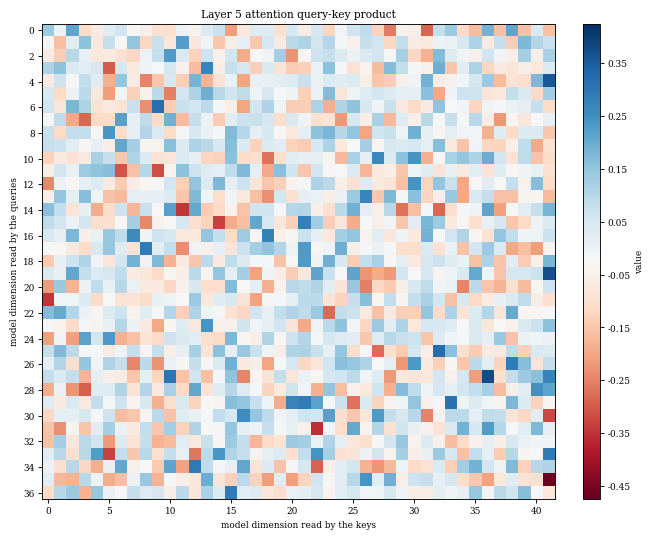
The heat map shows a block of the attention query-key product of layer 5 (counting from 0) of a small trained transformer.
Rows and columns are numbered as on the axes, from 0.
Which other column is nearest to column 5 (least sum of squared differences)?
37
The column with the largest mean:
15
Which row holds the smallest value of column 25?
29
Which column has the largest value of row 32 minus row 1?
1
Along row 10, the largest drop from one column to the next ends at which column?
31
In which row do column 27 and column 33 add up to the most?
10
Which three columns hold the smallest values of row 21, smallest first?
0, 17, 33
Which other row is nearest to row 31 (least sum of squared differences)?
28
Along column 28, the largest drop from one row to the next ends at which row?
4
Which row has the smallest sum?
35
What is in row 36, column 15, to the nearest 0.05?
0.3
